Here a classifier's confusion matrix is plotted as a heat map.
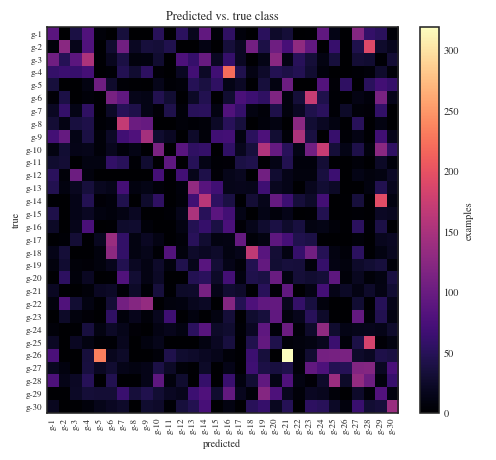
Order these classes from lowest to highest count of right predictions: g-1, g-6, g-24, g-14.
g-1, g-6, g-24, g-14
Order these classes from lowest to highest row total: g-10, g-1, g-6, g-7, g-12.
g-12, g-7, g-1, g-6, g-10
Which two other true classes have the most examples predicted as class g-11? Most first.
g-18, g-23
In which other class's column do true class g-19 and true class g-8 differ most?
g-7
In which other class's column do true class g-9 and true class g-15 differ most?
g-22
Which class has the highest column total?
g-19
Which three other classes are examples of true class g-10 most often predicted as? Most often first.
g-24, g-19, g-29
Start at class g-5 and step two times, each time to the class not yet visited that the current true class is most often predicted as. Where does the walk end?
g-14
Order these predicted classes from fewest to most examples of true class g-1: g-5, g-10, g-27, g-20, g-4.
g-5, g-20, g-10, g-4, g-27
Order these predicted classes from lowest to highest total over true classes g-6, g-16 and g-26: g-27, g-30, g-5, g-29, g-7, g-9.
g-9, g-30, g-27, g-7, g-29, g-5
